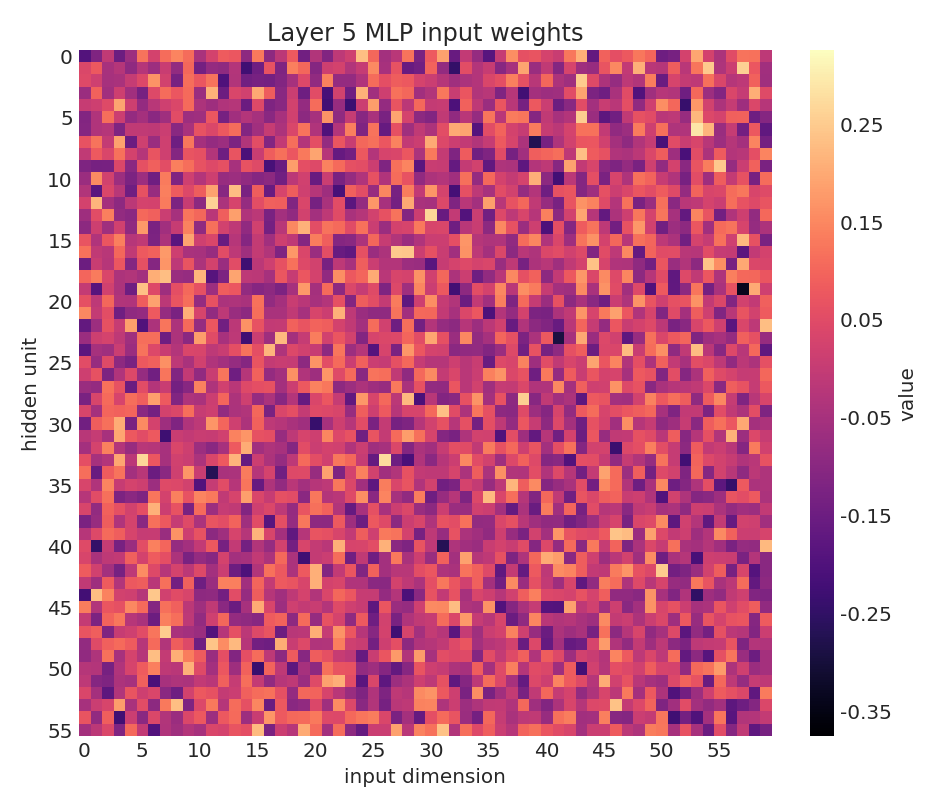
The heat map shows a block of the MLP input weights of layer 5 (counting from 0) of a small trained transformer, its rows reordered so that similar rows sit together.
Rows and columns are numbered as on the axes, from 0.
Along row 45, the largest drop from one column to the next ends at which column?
36
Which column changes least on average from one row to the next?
34
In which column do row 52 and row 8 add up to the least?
52
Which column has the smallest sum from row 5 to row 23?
14
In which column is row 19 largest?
5
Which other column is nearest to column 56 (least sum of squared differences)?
47
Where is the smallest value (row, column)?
19, 57
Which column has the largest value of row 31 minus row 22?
56
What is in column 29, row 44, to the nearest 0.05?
-0.1
